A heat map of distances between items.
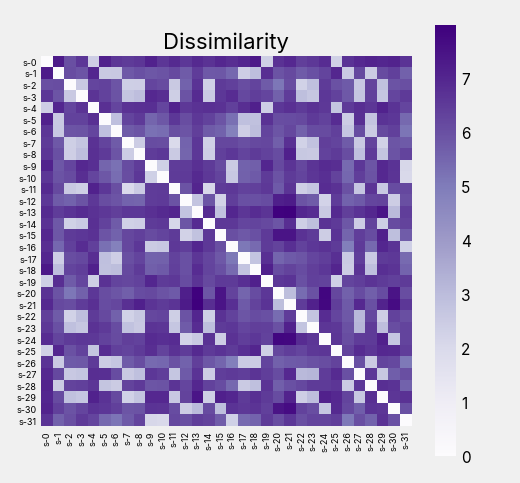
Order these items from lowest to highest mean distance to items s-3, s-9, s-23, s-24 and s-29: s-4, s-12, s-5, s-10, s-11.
s-11, s-12, s-10, s-5, s-4
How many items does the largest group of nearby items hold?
10
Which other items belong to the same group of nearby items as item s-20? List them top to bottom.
s-21
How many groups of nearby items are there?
6
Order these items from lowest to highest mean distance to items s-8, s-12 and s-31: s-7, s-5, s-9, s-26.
s-7, s-9, s-26, s-5
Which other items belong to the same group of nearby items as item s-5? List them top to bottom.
s-1, s-6, s-17, s-18, s-26, s-28
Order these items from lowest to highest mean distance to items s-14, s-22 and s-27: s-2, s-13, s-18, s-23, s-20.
s-2, s-23, s-20, s-18, s-13
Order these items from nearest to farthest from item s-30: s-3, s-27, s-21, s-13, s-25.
s-13, s-27, s-3, s-25, s-21
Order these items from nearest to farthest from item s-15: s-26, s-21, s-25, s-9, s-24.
s-24, s-26, s-9, s-25, s-21
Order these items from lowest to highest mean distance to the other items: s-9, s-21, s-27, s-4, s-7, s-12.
s-7, s-27, s-12, s-9, s-4, s-21
